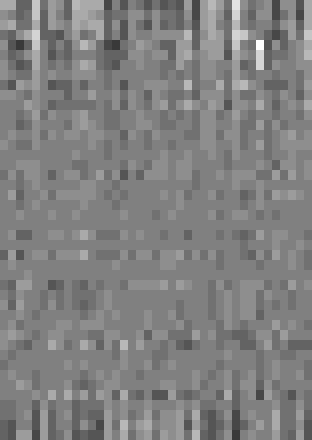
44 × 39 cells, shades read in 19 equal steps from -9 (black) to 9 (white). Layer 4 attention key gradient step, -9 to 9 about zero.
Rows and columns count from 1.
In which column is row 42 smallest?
30
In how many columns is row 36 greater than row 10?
12
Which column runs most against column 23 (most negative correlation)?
7
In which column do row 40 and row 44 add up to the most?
16
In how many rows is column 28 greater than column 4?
13
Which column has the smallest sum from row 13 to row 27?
3
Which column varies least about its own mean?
17
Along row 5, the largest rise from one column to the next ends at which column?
33
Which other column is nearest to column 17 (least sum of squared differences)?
20
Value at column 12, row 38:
0
